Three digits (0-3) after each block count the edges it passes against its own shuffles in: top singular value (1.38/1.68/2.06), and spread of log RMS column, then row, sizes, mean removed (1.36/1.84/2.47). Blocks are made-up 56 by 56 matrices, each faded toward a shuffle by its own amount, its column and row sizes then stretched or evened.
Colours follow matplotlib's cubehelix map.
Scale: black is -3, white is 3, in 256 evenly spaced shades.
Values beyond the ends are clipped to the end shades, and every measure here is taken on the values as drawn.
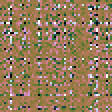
3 3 3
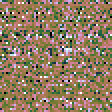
1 1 3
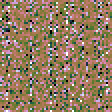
1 3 0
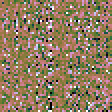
2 3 1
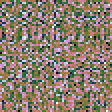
3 1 1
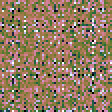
1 3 2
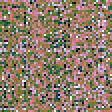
2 1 0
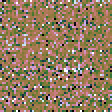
0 1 2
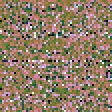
1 0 2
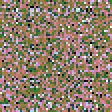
2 1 0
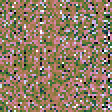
0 3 0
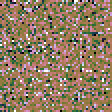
0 1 2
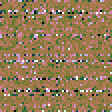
1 0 3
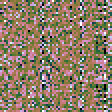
3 3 0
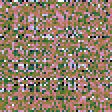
3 0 3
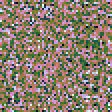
2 1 0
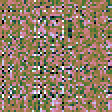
3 3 2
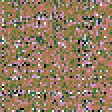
0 2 2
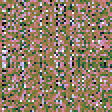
3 3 1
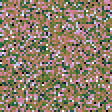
1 0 0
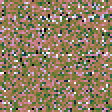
1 1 2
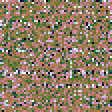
1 0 3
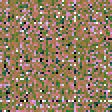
2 3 2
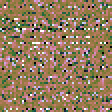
0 1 3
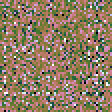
2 2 1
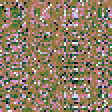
3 2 0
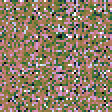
2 1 2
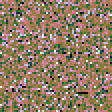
0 1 1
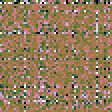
2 3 3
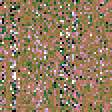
0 3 0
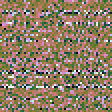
3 0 3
